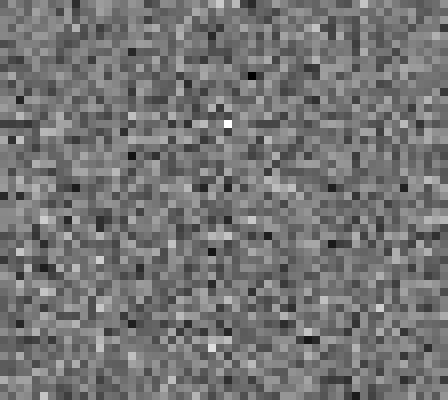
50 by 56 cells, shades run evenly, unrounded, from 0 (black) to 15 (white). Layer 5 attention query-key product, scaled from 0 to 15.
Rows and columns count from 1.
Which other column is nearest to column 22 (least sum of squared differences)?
4
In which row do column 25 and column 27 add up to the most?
43
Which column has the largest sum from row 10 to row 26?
15
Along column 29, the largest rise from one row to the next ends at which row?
16
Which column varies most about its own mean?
29
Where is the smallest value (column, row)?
32, 10
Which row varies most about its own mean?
24
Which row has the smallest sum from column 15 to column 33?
41
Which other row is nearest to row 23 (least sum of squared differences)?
36
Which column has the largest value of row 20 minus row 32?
27
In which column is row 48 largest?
22
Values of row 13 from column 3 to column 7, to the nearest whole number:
2 9 9 8 7
